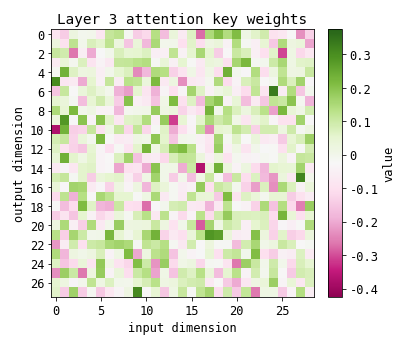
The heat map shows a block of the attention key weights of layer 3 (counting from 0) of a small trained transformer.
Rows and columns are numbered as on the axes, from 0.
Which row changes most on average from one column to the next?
27
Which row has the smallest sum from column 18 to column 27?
2
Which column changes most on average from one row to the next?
0
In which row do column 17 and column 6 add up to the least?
18
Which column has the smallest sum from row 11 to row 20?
24
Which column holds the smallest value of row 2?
25
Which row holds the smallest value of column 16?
14
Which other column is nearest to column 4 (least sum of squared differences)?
15
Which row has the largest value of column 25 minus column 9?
4
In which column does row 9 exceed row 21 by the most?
1
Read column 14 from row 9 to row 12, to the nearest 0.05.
0.05 -0.1 0 0.2
